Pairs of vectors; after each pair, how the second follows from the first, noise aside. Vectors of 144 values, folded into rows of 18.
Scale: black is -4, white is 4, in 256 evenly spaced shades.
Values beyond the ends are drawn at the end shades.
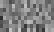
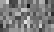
reversed.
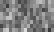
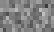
wrapped around, negated, shrunk.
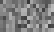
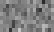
wrapped around, partly zeroed.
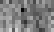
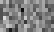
sign-scrambled.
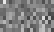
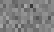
wrapped around, negated, shrunk.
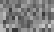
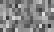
sign-scrambled.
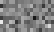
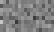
shrunk.
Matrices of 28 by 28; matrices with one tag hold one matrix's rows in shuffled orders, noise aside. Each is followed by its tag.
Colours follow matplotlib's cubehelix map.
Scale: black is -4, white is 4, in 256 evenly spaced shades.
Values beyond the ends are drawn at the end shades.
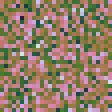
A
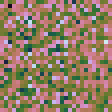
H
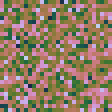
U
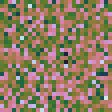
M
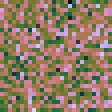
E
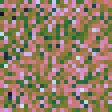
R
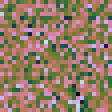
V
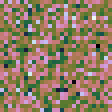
H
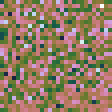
E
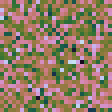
V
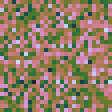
U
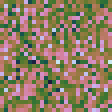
U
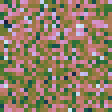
R
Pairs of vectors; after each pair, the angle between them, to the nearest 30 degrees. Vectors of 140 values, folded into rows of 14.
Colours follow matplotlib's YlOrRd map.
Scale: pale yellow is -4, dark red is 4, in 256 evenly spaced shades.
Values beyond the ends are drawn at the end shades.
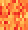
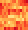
60 degrees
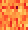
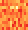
150 degrees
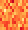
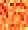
120 degrees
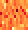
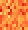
90 degrees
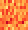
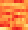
90 degrees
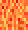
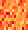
90 degrees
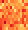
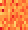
90 degrees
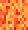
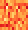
90 degrees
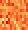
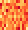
90 degrees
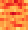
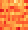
150 degrees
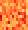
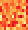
150 degrees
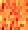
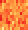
150 degrees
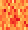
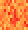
30 degrees
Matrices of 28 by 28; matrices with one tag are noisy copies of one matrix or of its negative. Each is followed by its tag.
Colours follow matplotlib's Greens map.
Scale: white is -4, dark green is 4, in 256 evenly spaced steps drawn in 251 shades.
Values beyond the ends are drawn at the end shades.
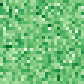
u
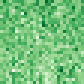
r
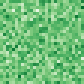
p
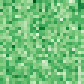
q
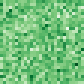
u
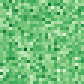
u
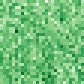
r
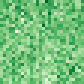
r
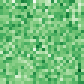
q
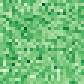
u
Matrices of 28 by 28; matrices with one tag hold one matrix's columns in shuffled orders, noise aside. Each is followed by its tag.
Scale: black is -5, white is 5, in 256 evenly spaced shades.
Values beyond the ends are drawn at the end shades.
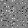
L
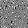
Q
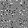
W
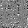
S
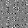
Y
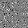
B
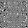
B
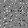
L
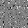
Q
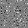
L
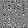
S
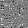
S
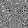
L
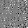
Y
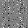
Y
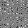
Y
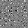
L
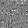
W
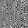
Y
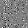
Y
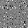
Q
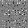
W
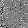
Y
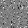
Q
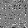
S
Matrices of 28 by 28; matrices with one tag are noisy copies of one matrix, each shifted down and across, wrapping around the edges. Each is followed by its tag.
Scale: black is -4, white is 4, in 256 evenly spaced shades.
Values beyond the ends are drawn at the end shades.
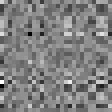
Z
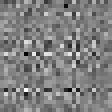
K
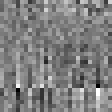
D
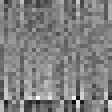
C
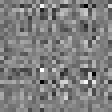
K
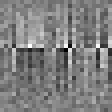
C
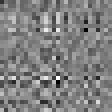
Z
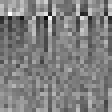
C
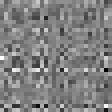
K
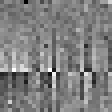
C
